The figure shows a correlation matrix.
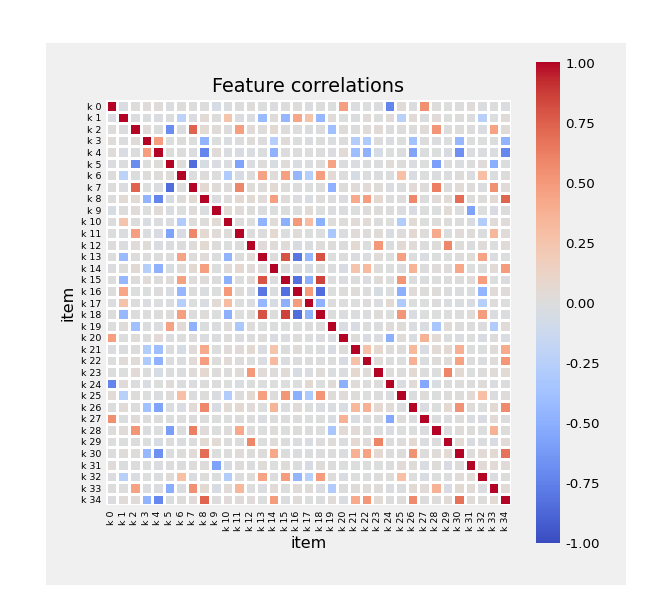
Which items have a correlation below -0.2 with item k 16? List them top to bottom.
k 6, k 13, k 15, k 18, k 25, k 32
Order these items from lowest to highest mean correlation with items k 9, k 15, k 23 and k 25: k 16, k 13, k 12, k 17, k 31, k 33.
k 16, k 17, k 31, k 33, k 12, k 13
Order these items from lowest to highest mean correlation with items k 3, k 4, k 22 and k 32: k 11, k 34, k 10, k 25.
k 34, k 10, k 11, k 25
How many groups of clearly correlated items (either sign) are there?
6
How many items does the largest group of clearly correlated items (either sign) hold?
10
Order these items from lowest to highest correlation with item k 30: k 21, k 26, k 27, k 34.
k 27, k 21, k 26, k 34
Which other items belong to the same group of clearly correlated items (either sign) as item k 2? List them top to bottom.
k 5, k 7, k 11, k 19, k 28, k 33
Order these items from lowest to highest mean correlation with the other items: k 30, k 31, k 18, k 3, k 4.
k 4, k 3, k 31, k 18, k 30
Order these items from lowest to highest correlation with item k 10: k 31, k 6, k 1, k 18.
k 18, k 6, k 31, k 1
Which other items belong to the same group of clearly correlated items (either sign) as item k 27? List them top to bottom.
k 0, k 20, k 24
